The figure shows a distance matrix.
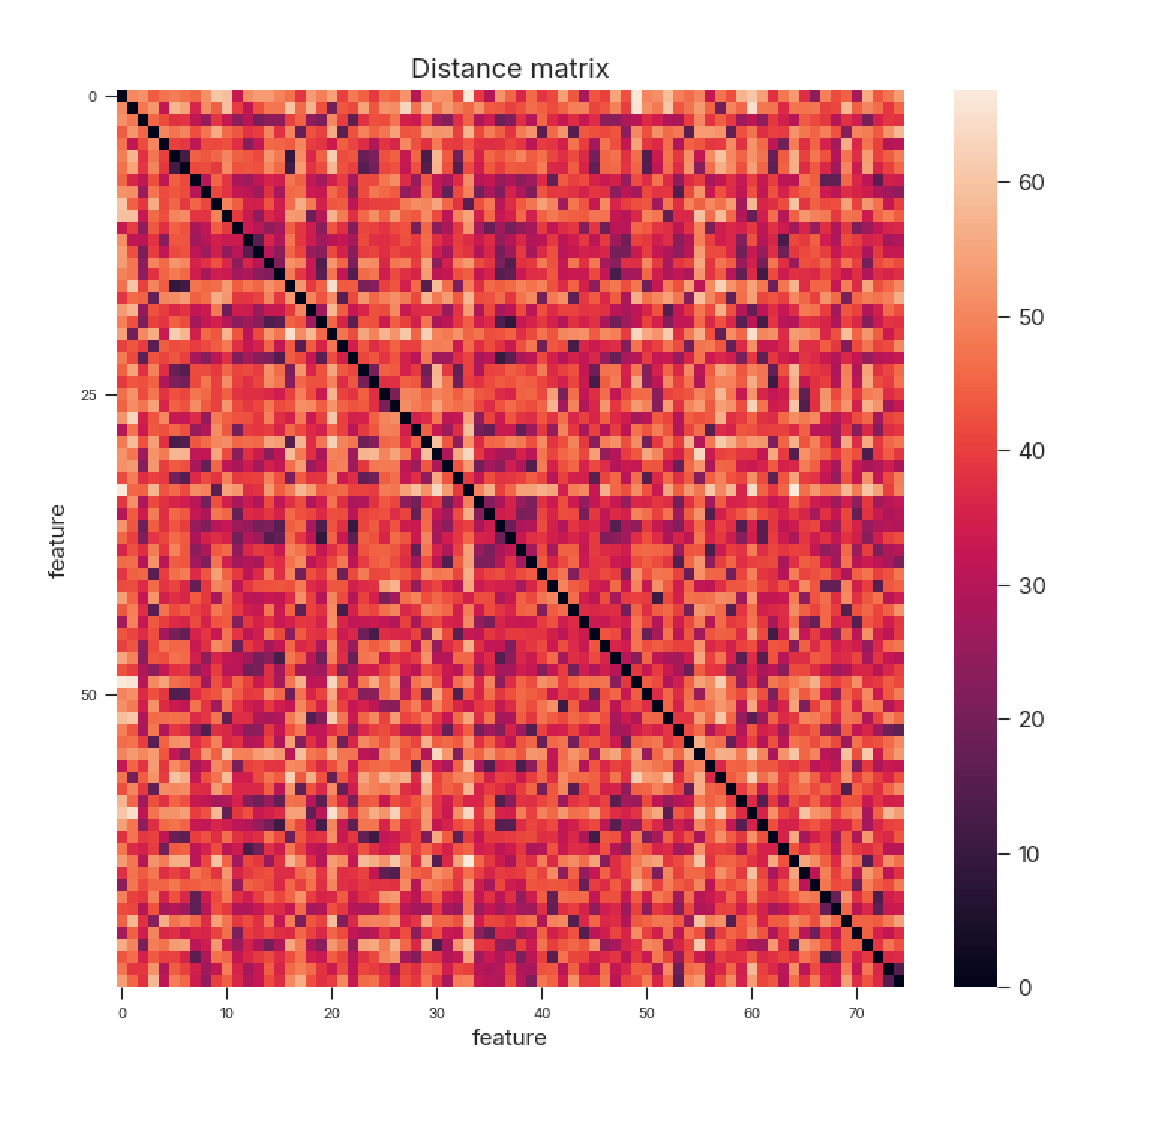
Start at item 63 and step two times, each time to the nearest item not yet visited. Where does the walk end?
13
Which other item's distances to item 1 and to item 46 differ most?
20
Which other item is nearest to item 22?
36
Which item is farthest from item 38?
33
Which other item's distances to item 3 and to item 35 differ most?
56
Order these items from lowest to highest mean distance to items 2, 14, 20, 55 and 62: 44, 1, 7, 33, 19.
19, 7, 44, 1, 33
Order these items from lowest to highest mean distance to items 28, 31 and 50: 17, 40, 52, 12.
12, 52, 40, 17
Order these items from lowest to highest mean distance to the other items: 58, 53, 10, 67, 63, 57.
53, 63, 67, 58, 10, 57
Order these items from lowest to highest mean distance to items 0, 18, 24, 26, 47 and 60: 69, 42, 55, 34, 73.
34, 42, 73, 69, 55
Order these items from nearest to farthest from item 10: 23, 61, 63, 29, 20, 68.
63, 61, 68, 23, 29, 20
